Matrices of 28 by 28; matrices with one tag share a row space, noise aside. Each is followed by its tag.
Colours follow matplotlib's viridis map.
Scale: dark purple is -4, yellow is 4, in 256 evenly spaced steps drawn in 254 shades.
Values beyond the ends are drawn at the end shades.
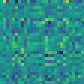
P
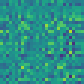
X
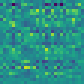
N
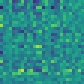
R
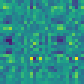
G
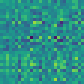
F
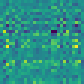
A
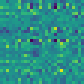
F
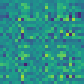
X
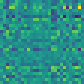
A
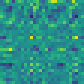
G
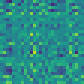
G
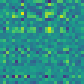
P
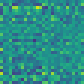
R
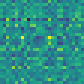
P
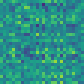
N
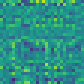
N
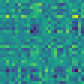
F
